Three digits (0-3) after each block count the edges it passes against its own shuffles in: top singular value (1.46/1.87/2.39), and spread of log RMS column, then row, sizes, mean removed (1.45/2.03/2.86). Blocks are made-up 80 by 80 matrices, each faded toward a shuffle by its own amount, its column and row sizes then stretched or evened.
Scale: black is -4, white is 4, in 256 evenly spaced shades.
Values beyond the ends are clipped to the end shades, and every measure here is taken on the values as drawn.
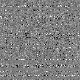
0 1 3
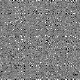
2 2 2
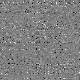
0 1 2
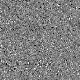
1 0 1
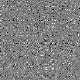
2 1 2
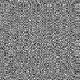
3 0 1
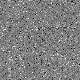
1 0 1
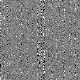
0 3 0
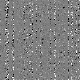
0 3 1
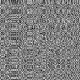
3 1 1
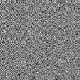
3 1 0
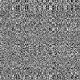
3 2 2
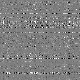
2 1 3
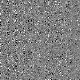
0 2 1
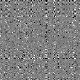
3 2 2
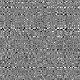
3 1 3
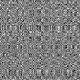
3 2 1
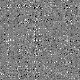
1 2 2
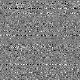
1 1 3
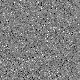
0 0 0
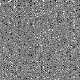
2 1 1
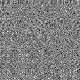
2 0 0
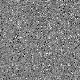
1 1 0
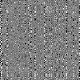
3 3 0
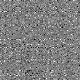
2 0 2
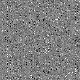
1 2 0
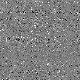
0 2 2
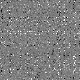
1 2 1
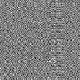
3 1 0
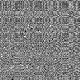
3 0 0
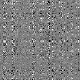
2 3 2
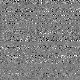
1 0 3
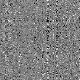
2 2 0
